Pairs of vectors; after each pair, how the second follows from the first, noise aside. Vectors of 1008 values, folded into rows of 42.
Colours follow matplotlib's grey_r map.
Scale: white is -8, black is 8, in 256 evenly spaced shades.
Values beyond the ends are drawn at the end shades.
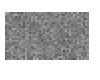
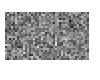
wrapped around, scaled up.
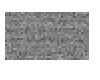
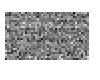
scaled up.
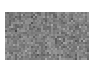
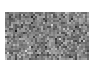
scaled up.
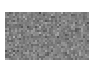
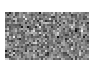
scaled up.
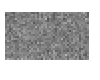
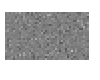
wrapped around, partly zeroed.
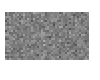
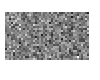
wrapped around, negated, scaled up.
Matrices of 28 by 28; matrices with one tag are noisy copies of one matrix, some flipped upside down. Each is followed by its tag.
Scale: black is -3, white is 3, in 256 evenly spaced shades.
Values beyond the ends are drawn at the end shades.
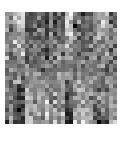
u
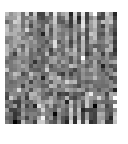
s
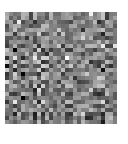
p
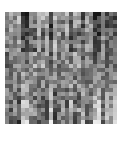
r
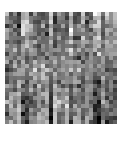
r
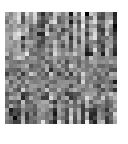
s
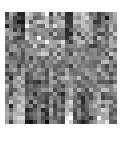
u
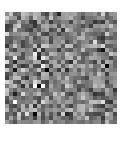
p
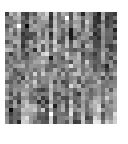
r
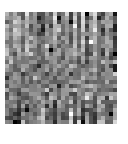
s
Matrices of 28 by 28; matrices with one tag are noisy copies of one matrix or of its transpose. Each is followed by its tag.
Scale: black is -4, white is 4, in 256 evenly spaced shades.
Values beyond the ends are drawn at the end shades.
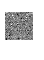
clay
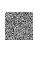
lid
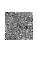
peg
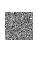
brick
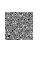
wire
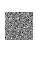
brick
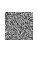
peg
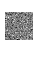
wire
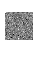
lid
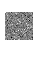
lid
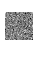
lid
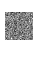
brick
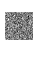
clay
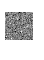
brick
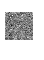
clay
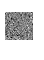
lid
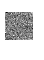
peg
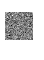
clay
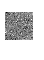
peg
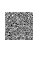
clay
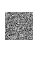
clay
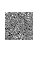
clay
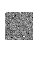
lid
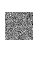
wire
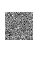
clay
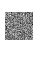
wire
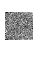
peg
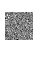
wire
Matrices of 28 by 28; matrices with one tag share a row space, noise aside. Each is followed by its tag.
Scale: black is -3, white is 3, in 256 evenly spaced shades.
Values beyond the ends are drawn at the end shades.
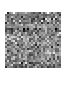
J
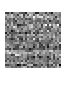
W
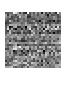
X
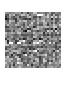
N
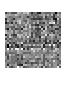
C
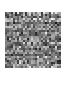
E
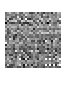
J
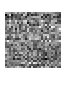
E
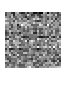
N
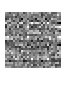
E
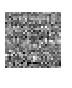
E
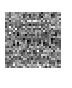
E
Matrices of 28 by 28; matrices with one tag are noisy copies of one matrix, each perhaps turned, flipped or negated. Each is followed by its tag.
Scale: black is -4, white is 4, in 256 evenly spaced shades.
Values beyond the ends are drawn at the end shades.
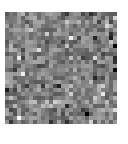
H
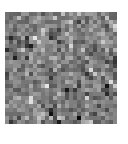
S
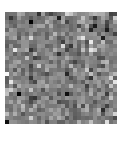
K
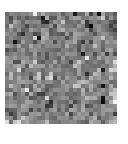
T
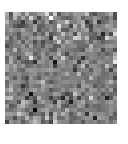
K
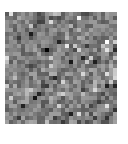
S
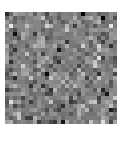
H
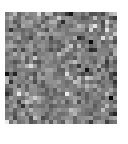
K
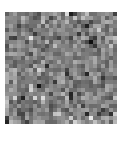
K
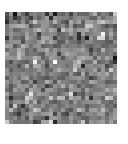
K
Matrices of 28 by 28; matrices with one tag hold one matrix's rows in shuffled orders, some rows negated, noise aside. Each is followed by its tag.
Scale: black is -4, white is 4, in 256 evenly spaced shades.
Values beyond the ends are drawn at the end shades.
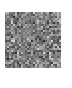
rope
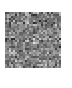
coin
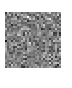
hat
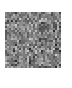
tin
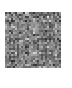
coin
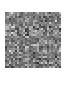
coin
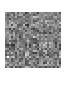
coin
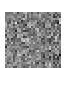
hat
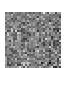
hat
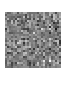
hat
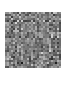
rope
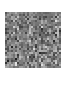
tin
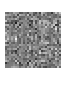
tin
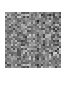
hat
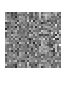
tin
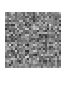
coin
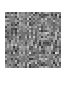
tin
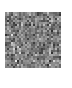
rope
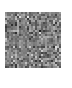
tin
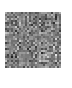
tin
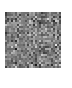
tin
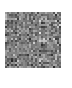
tin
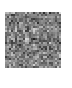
coin
